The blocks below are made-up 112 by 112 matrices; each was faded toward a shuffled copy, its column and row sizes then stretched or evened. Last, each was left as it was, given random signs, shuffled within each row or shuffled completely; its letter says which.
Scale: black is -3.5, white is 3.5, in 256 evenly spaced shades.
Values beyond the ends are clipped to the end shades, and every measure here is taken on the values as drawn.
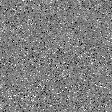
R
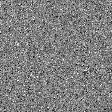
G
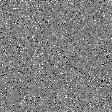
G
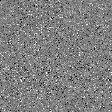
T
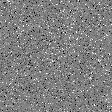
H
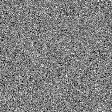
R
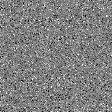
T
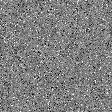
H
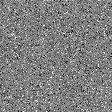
R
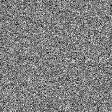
T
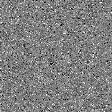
T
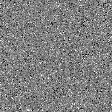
T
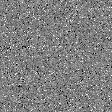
G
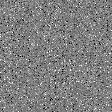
G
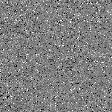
T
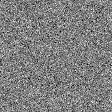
R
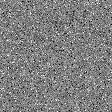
H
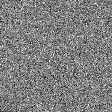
R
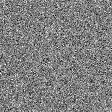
H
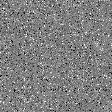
G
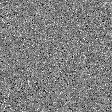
H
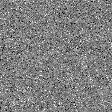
R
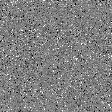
G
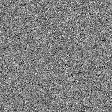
R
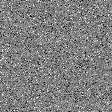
R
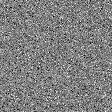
H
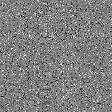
T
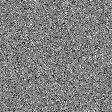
H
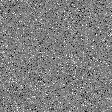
H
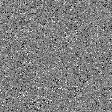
T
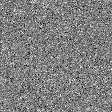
H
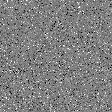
R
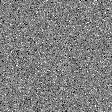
H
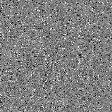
T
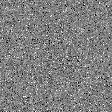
T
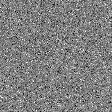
R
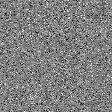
T
